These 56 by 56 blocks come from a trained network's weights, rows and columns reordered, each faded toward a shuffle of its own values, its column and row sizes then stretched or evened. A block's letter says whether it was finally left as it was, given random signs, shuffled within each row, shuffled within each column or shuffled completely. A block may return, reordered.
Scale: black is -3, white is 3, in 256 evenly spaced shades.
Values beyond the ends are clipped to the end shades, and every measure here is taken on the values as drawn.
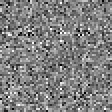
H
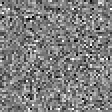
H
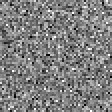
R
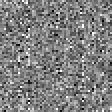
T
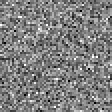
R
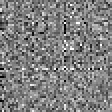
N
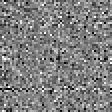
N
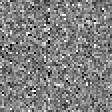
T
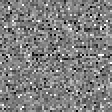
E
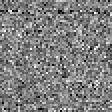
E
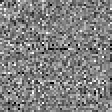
H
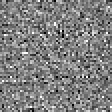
E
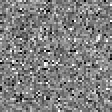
H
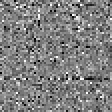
N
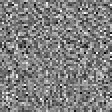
N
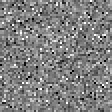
R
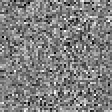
H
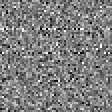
H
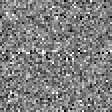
E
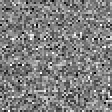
E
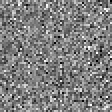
T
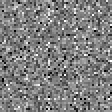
H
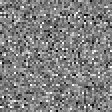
E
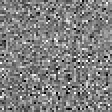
N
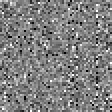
T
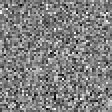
H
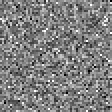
R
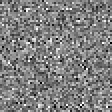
E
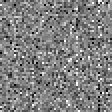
T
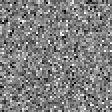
R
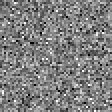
R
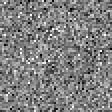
R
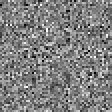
H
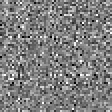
N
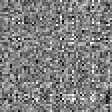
N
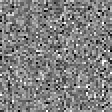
T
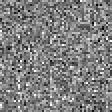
T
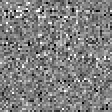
E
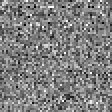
E
